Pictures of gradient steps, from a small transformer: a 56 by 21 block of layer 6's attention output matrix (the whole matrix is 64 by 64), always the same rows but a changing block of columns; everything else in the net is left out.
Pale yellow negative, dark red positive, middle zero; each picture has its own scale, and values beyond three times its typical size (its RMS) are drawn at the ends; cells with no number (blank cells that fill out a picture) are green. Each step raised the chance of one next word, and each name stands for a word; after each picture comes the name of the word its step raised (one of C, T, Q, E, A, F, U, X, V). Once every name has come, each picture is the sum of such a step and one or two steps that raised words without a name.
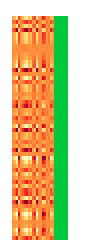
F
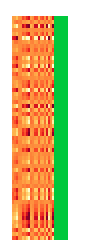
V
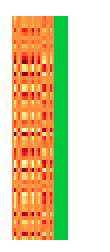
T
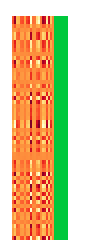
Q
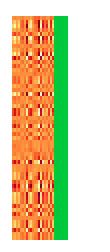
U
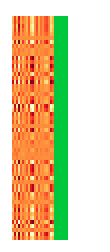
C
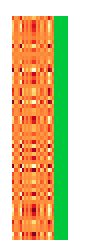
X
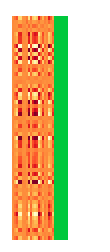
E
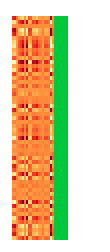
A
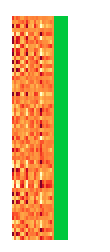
U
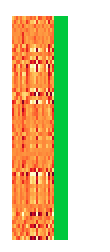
E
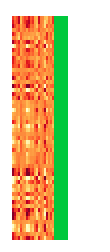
Q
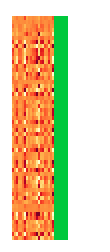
T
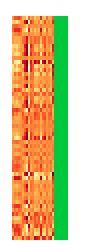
A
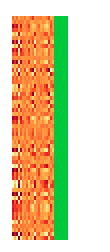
X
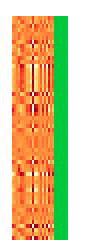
C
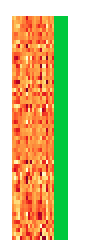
C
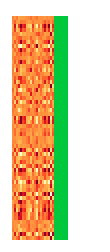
X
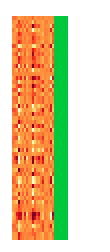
F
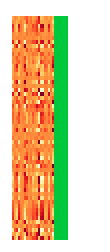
C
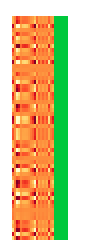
X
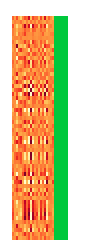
E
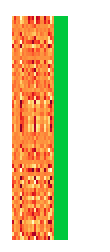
Q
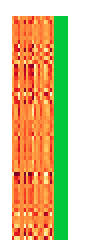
E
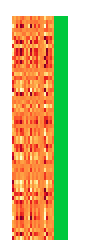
V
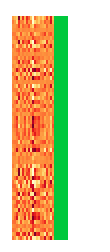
Q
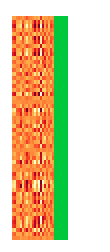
U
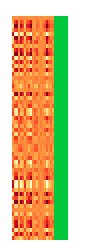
U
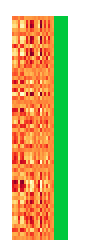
U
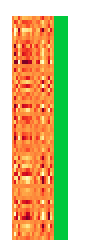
A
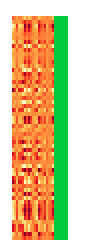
X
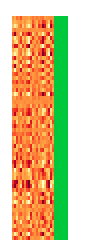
U
